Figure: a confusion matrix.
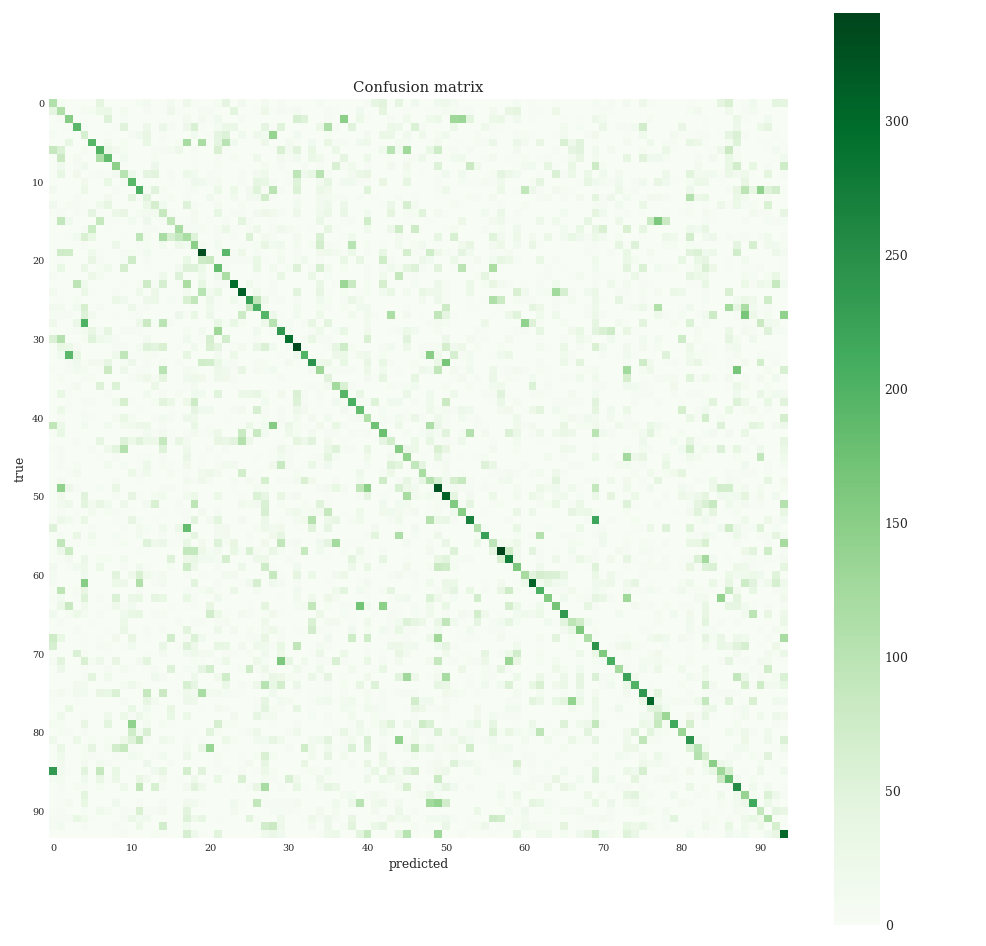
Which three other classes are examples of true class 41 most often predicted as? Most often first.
28, 48, 0
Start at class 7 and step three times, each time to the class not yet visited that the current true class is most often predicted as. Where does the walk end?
73
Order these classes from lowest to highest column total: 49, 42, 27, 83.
42, 83, 27, 49
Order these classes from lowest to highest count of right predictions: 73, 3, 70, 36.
36, 70, 3, 73
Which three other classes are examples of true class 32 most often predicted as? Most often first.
2, 48, 9
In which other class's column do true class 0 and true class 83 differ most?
82
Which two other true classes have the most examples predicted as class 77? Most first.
15, 26
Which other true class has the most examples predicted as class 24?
43
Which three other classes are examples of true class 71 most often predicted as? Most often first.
29, 58, 49
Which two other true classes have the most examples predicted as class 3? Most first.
23, 70
